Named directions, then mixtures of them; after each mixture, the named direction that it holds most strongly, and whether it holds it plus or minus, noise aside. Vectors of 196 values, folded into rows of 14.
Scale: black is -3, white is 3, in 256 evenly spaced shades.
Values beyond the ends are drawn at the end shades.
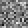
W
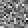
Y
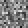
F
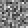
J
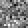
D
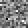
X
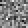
X, minus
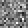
F, plus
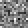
Y, plus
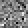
W, minus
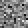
Y, minus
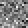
Y, plus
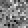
D, minus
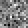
D, minus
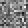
W, plus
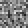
F, plus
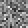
J, plus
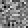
D, minus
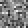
F, plus
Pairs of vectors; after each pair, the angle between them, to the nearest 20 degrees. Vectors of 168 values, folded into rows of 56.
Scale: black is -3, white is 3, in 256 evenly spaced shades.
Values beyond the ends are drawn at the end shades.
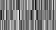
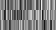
120 degrees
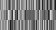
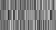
160 degrees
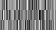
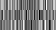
60 degrees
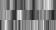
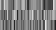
120 degrees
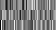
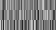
120 degrees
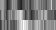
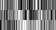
40 degrees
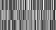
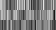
40 degrees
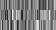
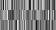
120 degrees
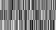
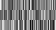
20 degrees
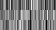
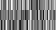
140 degrees
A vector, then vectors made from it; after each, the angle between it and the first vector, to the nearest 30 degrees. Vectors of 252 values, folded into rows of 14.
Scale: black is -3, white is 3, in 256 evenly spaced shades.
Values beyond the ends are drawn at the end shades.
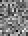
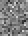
90 degrees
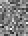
90 degrees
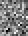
120 degrees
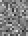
150 degrees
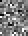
60 degrees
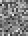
150 degrees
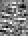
60 degrees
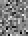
60 degrees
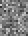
60 degrees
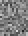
150 degrees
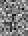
90 degrees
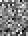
150 degrees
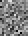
60 degrees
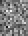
90 degrees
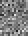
30 degrees
